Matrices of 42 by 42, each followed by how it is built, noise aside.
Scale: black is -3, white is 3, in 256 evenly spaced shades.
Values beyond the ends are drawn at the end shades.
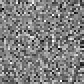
low rank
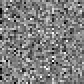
uneven columns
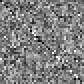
diagonal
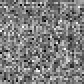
blocks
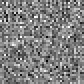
low rank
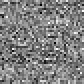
blocks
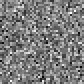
noise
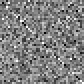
diagonal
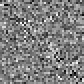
banded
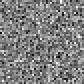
noise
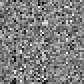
uneven columns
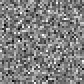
noise
